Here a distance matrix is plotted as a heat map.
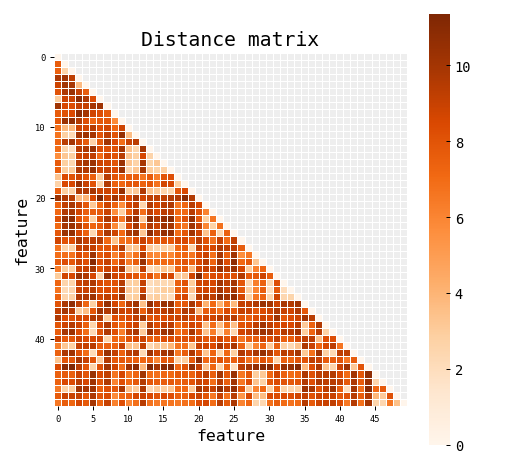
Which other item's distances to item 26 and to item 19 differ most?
34
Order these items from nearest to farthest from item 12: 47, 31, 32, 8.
31, 8, 32, 47
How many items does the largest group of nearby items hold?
16
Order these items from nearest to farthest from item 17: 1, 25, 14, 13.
14, 25, 13, 1
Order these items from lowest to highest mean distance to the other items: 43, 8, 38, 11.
11, 43, 38, 8
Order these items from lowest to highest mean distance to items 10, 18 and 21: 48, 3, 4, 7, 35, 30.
30, 35, 48, 4, 7, 3
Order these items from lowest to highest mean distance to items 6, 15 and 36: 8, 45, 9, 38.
45, 38, 8, 9
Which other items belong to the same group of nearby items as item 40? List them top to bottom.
7, 37
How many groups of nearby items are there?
8
